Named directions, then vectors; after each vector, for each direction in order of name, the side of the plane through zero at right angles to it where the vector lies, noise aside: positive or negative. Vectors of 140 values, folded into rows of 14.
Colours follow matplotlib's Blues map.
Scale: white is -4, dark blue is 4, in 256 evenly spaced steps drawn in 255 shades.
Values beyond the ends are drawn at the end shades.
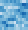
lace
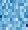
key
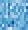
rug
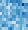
positive, positive, negative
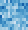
positive, positive, negative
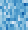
negative, positive, negative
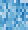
negative, positive, negative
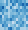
positive, positive, negative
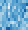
negative, positive, negative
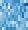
negative, positive, negative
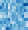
negative, positive, negative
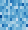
positive, positive, negative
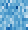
negative, negative, negative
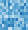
negative, positive, positive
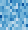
positive, positive, negative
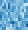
positive, negative, positive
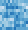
negative, negative, negative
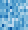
positive, negative, negative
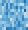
negative, negative, negative
